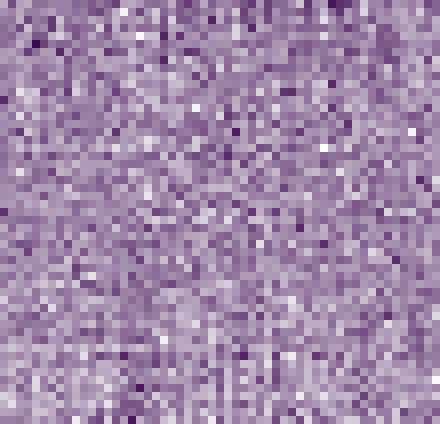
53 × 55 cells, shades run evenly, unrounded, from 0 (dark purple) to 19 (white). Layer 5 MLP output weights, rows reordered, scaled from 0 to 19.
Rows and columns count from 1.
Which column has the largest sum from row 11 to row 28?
19
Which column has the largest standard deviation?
41
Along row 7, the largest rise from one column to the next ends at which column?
9
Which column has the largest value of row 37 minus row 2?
34
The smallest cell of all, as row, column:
6, 5
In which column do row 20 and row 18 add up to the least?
4
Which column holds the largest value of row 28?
29
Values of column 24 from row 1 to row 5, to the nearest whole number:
4 8 6 9 10
